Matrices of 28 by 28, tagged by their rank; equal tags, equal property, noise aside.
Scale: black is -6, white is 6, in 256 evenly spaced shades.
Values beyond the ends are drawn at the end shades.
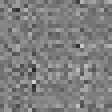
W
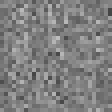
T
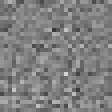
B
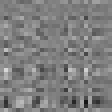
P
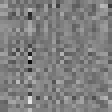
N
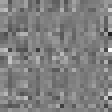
N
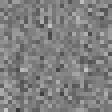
T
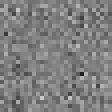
B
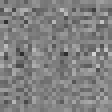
W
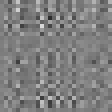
P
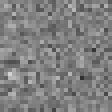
T
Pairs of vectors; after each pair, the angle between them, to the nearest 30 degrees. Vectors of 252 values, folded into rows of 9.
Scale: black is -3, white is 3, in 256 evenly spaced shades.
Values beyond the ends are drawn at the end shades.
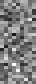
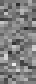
60 degrees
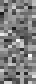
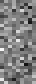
60 degrees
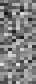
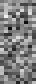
120 degrees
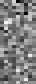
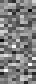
90 degrees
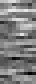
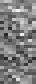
60 degrees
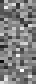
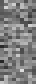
30 degrees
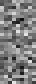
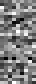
30 degrees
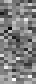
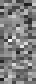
90 degrees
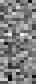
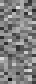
60 degrees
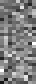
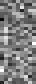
30 degrees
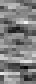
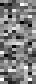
120 degrees
